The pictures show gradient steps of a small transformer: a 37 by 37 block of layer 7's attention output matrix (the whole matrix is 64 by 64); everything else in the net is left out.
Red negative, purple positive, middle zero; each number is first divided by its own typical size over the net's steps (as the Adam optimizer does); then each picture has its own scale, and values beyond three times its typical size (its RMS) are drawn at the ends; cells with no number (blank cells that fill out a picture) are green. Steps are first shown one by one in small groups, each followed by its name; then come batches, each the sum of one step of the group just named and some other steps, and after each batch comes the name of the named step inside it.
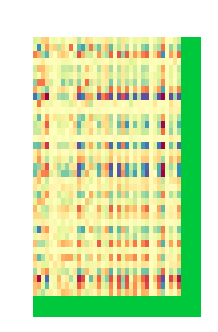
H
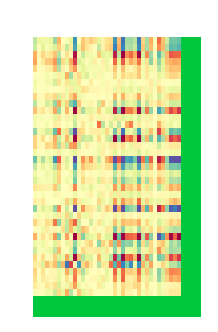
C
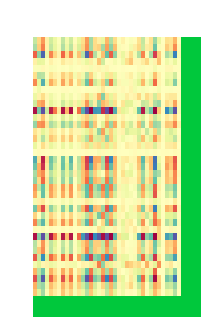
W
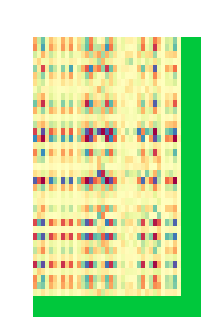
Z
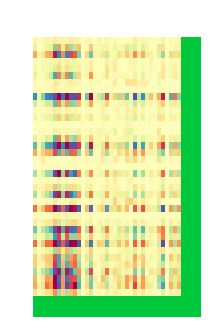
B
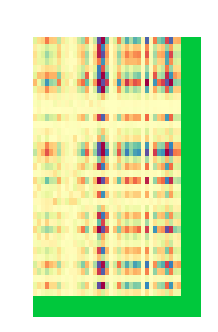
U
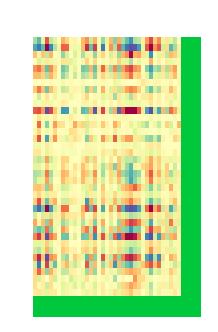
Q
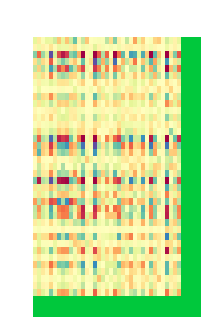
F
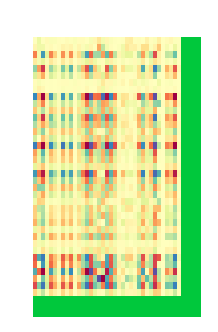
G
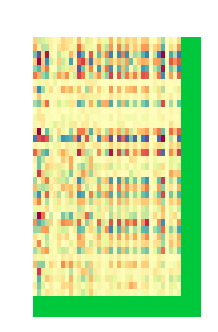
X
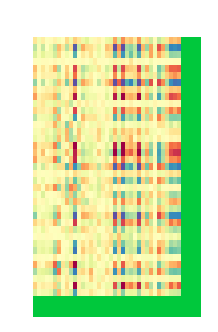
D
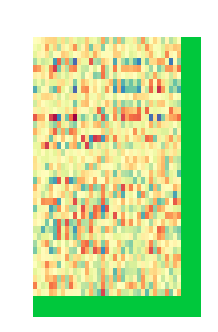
F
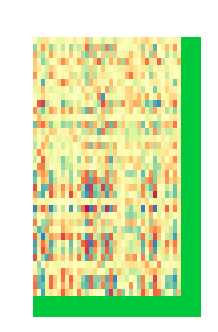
W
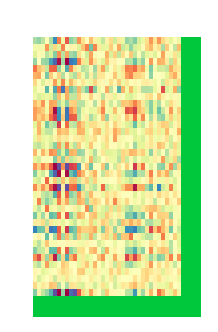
Q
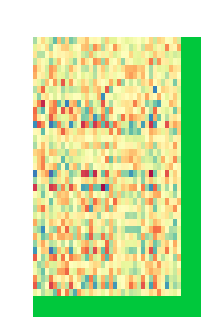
W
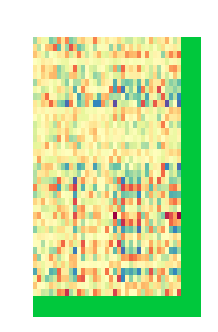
H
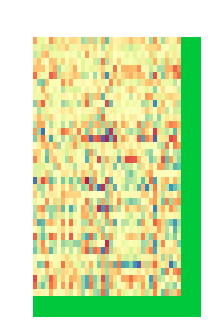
Z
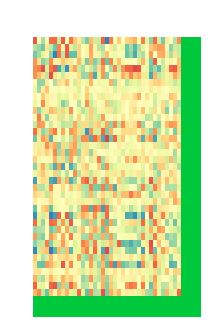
Z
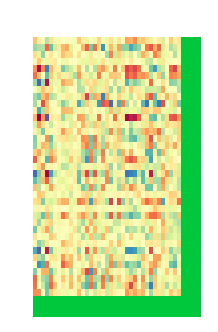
G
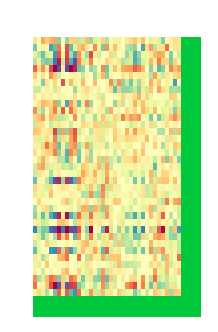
W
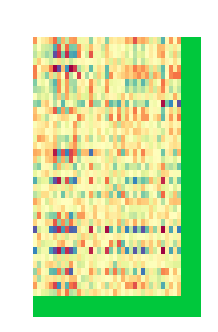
X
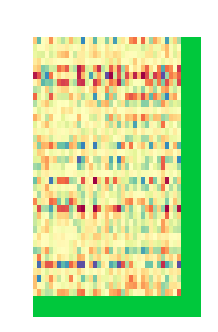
F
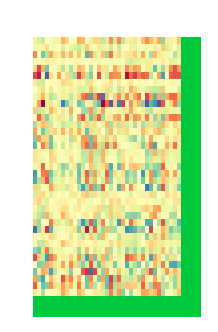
G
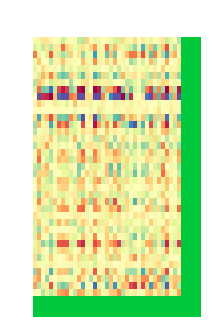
H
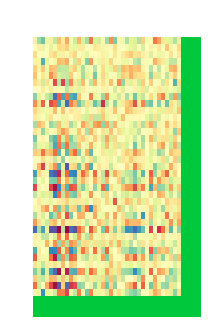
B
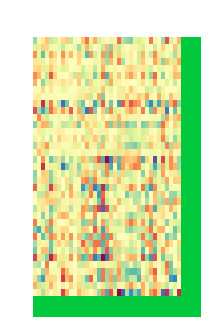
W
